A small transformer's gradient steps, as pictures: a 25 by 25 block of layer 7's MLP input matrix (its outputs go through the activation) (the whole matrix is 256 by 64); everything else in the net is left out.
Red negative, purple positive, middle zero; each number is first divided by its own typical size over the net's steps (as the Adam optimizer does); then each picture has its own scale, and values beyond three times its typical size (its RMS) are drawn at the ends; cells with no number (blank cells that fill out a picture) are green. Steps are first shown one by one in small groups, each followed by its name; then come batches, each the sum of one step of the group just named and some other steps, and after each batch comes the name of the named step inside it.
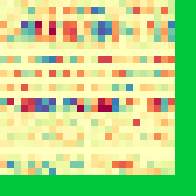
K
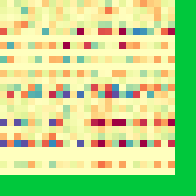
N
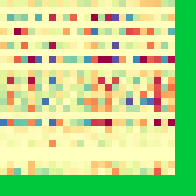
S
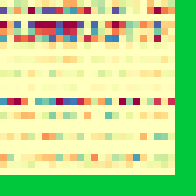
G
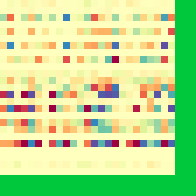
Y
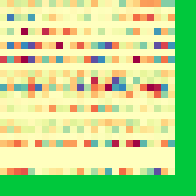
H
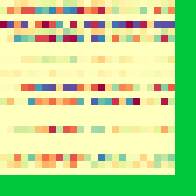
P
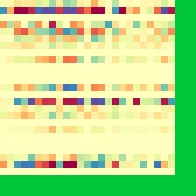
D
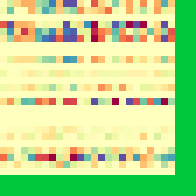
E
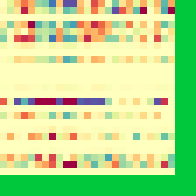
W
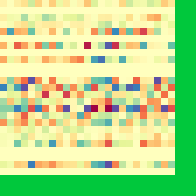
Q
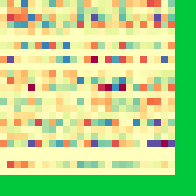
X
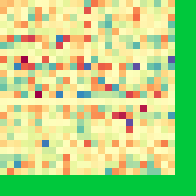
H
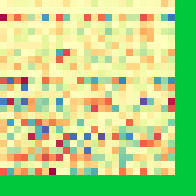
Q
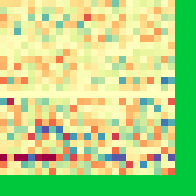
G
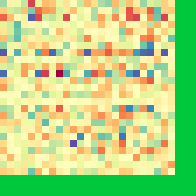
X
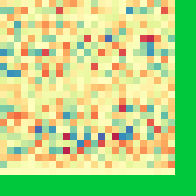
G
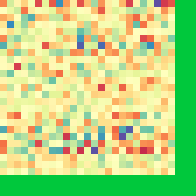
P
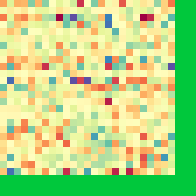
Y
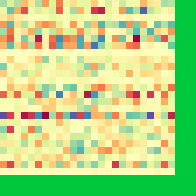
P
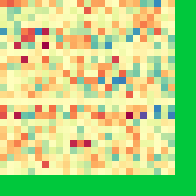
H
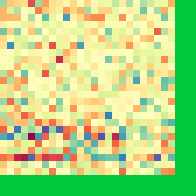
Y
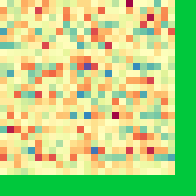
E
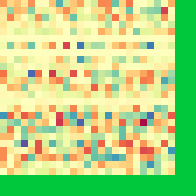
N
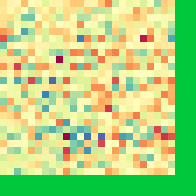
K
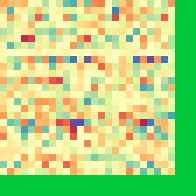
W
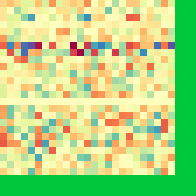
H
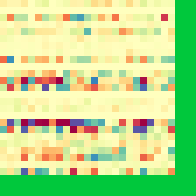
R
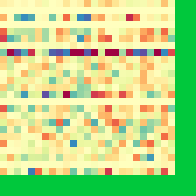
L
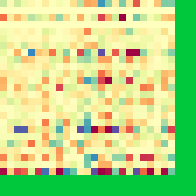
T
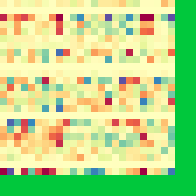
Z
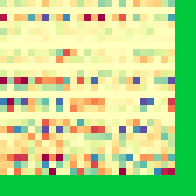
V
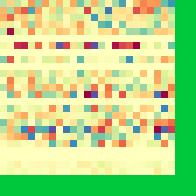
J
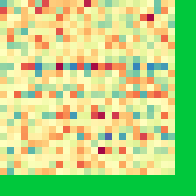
Z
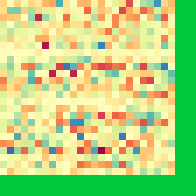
R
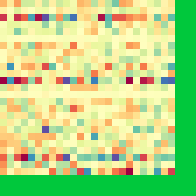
V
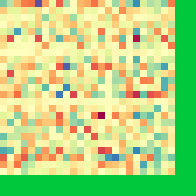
R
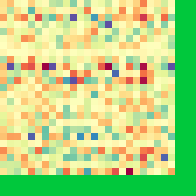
J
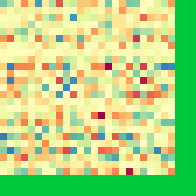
R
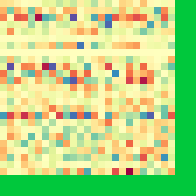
J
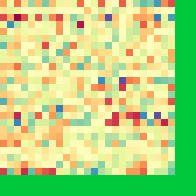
Z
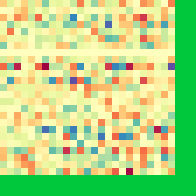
J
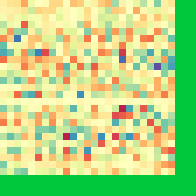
J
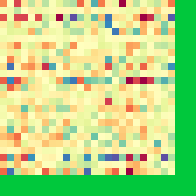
Z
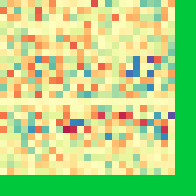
R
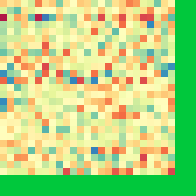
V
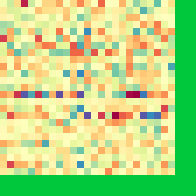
L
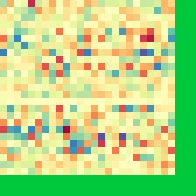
L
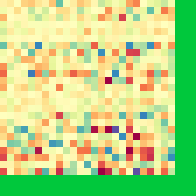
T
